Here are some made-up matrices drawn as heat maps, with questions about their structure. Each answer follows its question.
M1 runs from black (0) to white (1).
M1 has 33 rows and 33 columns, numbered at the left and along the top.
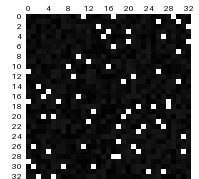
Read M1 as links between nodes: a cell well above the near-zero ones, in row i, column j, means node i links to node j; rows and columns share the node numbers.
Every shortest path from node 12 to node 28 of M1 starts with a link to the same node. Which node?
node 21
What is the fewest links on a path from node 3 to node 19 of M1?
2
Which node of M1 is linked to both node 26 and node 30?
node 1
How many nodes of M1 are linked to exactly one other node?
10
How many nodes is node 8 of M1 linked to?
1
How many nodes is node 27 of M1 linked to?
3
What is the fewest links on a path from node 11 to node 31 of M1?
7
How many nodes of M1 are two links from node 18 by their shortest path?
3
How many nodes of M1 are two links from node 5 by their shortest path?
3
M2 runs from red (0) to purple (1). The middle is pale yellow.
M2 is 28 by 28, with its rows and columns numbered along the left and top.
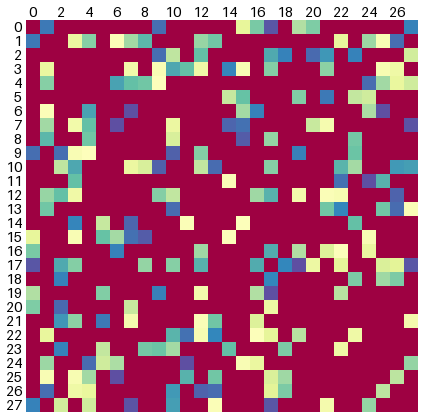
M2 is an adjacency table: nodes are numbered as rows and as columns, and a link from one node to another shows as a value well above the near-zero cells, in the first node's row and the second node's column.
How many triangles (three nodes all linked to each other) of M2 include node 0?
6
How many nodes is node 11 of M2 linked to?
5
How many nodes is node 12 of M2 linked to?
11
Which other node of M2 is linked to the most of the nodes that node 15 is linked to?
node 1
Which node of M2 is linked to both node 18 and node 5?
node 23
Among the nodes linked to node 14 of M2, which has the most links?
node 3
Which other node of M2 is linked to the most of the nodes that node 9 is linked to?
node 17
